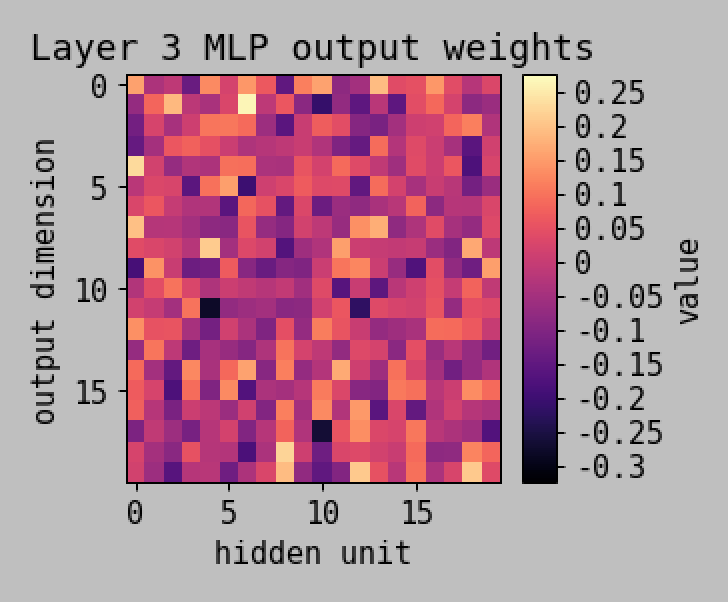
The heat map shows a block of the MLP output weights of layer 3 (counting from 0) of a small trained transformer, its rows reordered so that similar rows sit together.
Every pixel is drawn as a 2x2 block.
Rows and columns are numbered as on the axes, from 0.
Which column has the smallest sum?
7
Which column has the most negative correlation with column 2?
14
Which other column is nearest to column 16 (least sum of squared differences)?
17
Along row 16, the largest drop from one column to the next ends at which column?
13
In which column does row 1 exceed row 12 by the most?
6
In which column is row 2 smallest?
8
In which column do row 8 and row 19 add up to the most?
18
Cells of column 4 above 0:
5
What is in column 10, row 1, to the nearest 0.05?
-0.2
